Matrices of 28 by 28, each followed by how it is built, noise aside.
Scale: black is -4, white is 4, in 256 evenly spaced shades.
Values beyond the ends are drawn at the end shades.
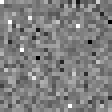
sparse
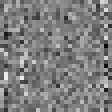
uneven columns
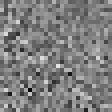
lower triangular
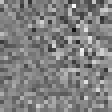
upper triangular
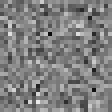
low rank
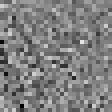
lower triangular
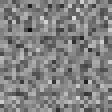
repeating columns
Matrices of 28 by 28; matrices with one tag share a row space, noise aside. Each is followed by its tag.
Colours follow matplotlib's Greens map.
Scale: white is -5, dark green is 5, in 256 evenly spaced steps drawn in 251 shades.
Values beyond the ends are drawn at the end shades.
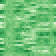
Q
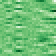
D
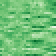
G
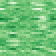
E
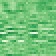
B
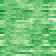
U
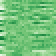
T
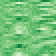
D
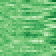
G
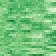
G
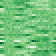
Q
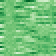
Q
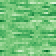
U
